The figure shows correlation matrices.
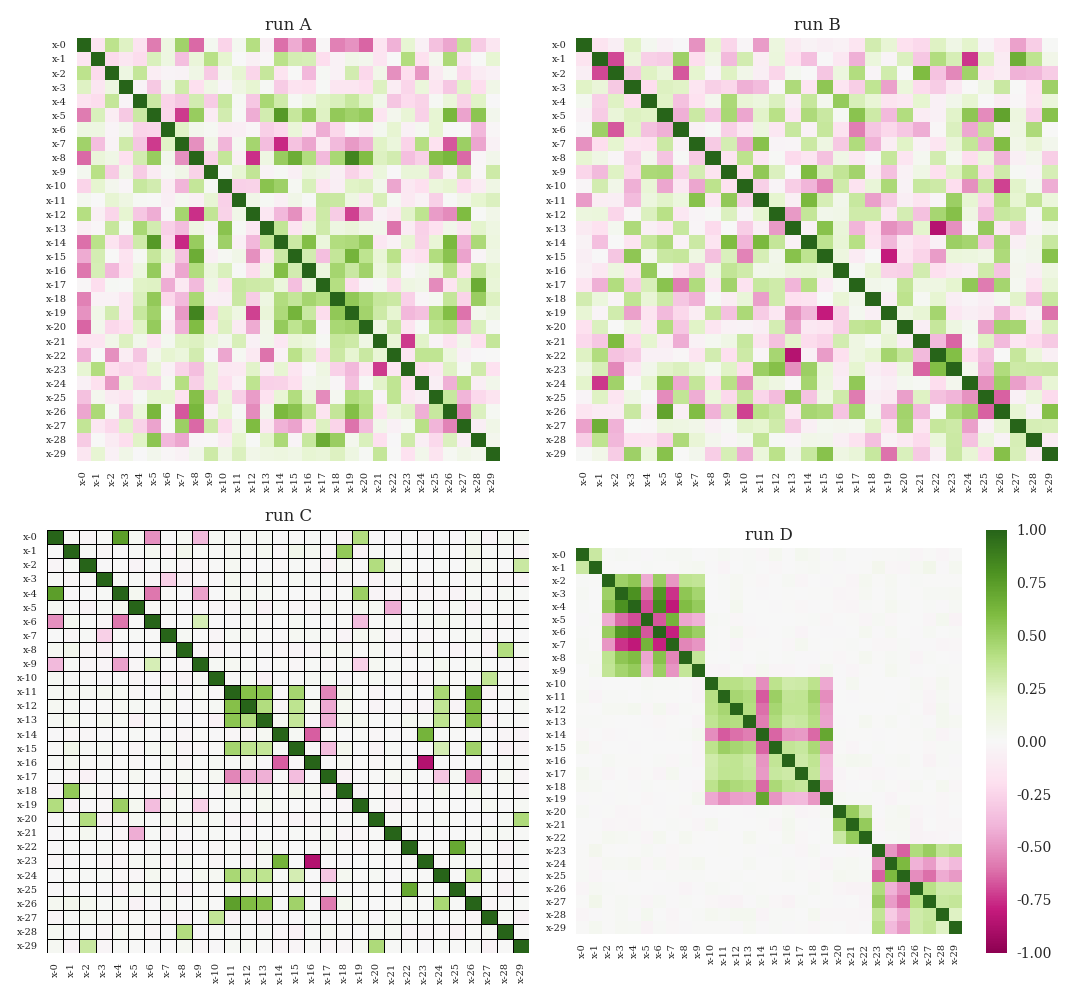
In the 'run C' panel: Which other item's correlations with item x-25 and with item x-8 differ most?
x-22
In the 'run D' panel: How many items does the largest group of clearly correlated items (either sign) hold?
10
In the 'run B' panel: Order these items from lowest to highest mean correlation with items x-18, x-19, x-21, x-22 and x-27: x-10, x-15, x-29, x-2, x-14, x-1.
x-15, x-14, x-29, x-2, x-1, x-10
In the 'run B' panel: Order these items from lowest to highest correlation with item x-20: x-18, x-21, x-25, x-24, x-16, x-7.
x-25, x-16, x-21, x-24, x-7, x-18
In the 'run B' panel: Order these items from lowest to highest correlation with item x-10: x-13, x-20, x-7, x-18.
x-7, x-13, x-20, x-18
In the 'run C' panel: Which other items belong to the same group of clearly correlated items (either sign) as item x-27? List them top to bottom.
x-10
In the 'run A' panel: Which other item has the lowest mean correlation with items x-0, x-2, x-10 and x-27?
x-22
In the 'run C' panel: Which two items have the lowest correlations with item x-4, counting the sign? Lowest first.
x-6, x-9
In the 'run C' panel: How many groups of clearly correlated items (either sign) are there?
10
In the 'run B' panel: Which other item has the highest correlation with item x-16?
x-4
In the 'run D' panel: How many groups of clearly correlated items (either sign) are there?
5
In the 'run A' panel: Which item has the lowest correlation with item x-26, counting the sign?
x-7
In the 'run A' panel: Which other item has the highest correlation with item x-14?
x-5
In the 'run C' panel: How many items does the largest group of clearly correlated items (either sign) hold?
7
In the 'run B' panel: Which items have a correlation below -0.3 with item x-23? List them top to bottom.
x-2, x-13, x-21, x-25
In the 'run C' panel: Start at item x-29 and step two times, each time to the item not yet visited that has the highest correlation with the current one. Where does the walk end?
x-2
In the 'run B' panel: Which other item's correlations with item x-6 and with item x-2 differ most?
x-1
